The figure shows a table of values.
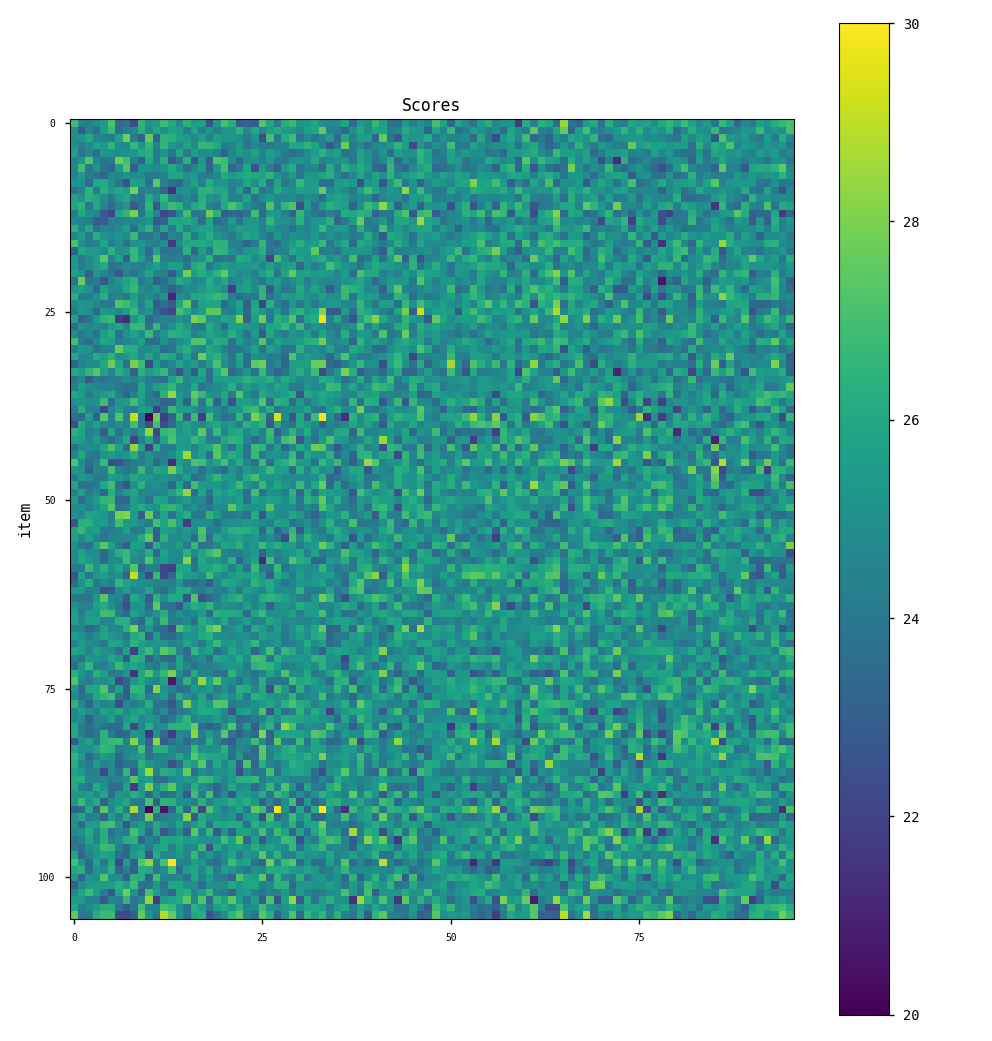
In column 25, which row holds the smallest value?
58
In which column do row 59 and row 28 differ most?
13
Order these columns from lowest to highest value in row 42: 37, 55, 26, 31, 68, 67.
67, 37, 31, 55, 26, 68
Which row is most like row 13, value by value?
62
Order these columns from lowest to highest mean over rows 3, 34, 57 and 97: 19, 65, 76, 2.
2, 65, 76, 19
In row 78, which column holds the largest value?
53
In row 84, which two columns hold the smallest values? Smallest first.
78, 69
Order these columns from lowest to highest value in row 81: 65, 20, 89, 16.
89, 65, 20, 16
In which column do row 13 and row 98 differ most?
74
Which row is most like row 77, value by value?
20
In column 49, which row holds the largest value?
95
